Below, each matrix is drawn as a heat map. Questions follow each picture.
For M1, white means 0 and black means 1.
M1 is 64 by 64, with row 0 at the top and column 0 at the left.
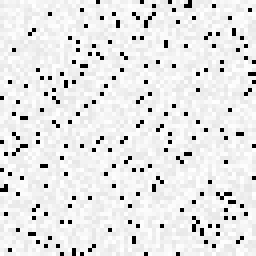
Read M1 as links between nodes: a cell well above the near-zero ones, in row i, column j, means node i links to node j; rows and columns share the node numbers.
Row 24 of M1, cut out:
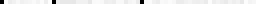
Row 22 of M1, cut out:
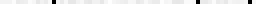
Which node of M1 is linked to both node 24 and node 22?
node 13
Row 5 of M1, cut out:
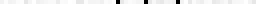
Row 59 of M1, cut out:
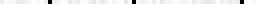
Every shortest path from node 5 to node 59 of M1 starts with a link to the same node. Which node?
node 44
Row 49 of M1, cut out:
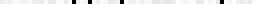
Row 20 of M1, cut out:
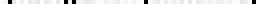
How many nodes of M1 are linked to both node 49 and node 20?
1
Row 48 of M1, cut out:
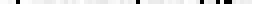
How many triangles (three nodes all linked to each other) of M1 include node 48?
5
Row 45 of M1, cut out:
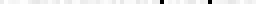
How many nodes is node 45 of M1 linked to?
2
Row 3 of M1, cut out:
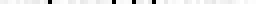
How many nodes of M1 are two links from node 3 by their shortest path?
9
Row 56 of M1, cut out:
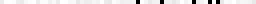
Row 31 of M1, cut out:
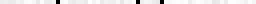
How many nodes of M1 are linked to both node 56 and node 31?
2
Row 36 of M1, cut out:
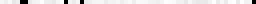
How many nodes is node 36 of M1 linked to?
5
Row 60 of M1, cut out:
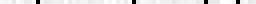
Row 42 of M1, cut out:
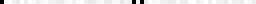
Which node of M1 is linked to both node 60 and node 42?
node 33
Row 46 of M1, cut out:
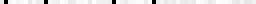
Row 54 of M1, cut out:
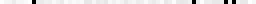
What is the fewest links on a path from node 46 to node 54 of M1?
6
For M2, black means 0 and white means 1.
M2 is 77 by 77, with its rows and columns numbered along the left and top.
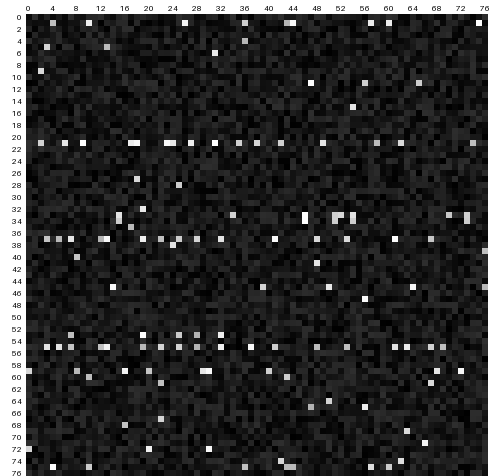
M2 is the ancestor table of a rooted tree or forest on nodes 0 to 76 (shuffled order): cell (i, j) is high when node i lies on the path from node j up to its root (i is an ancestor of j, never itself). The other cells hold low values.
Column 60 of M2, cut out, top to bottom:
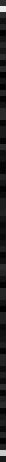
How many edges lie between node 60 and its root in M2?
2
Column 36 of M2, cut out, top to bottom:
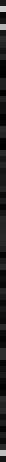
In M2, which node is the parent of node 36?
4
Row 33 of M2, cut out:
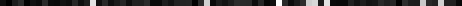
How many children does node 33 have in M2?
3
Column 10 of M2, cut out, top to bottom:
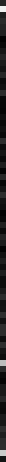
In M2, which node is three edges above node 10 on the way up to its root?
1
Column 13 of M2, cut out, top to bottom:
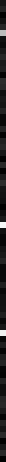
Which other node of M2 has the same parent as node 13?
3
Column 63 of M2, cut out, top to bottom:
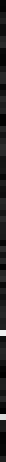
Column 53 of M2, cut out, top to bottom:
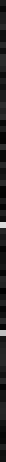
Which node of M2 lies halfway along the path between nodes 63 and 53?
55
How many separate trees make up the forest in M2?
8
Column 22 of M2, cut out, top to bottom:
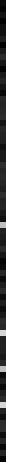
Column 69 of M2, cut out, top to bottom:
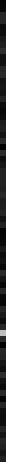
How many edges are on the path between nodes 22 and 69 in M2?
5
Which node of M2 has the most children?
21
